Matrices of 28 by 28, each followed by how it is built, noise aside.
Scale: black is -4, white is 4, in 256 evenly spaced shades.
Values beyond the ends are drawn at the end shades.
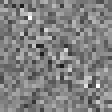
banded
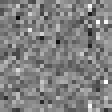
uneven columns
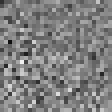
lower triangular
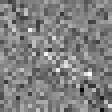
banded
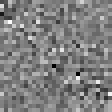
banded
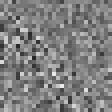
lower triangular
